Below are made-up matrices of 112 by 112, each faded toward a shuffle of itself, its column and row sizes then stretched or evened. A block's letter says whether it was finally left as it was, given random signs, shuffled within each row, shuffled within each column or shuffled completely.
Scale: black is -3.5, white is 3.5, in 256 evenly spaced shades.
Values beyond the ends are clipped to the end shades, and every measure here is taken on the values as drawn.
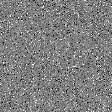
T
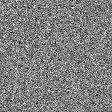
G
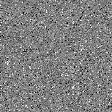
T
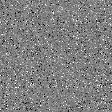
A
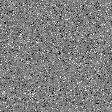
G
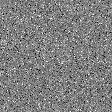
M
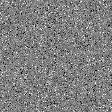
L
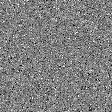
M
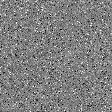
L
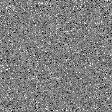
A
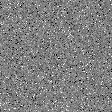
M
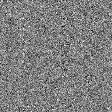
A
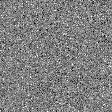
L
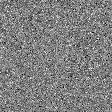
M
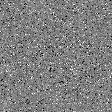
G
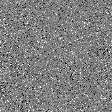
L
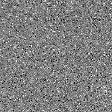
T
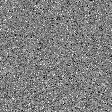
M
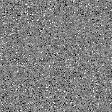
T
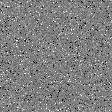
G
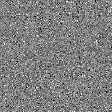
T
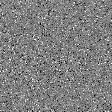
G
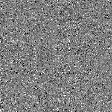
T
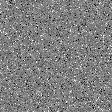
M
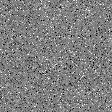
G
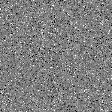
L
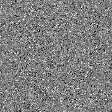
A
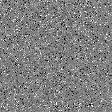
T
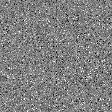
A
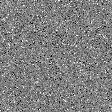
G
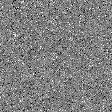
L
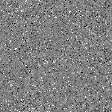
A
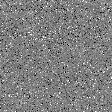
G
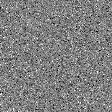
L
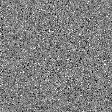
A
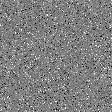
M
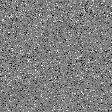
A
